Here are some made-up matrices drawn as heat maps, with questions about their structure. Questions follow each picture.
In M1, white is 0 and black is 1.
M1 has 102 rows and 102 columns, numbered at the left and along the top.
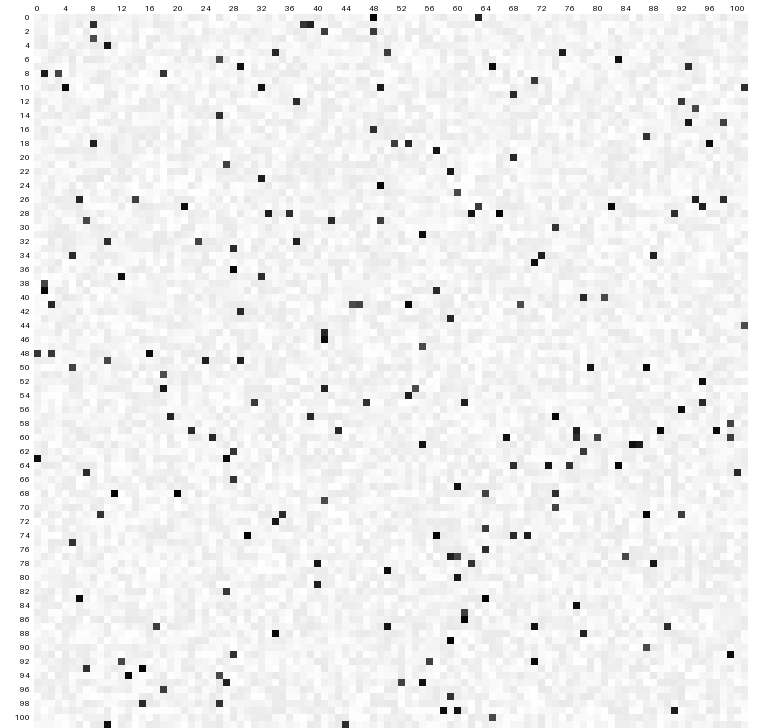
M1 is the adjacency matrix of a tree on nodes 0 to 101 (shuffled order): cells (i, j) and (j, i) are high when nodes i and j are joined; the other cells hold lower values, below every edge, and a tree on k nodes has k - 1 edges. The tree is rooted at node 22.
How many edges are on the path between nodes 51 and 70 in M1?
7
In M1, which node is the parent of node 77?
59
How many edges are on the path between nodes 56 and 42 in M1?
8
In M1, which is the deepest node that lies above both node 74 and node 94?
26
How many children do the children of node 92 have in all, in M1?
1
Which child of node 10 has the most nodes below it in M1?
49
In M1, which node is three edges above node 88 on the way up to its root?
28
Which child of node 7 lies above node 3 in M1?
93
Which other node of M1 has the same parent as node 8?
38
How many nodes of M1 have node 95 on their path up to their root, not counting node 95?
7
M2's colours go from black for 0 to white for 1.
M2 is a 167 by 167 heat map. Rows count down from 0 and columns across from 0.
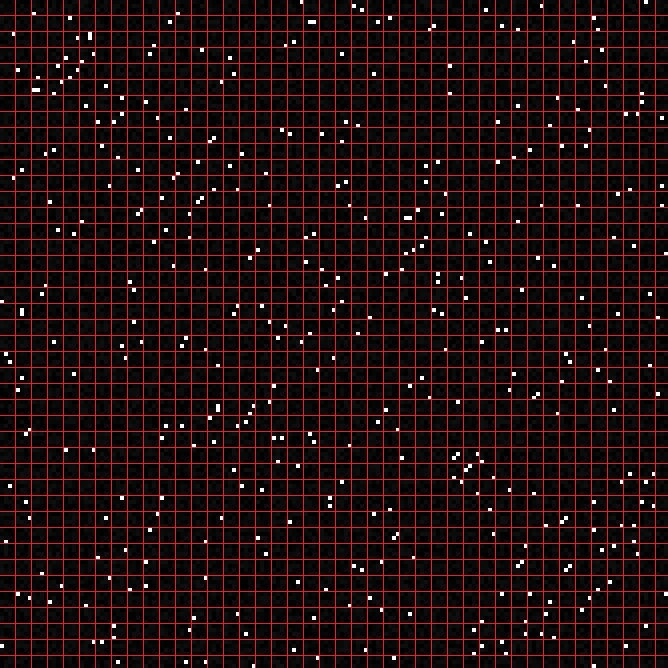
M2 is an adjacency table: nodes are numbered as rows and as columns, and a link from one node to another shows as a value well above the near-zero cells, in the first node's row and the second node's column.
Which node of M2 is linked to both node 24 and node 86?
node 30
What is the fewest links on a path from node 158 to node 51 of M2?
2
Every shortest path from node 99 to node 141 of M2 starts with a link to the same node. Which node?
node 107
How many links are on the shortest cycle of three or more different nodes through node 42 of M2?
6
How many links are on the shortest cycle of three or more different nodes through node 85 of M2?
5
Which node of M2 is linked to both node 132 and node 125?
node 148
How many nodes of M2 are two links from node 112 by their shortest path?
3
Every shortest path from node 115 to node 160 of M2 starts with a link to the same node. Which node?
node 120
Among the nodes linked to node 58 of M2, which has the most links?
node 78
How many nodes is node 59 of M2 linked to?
4
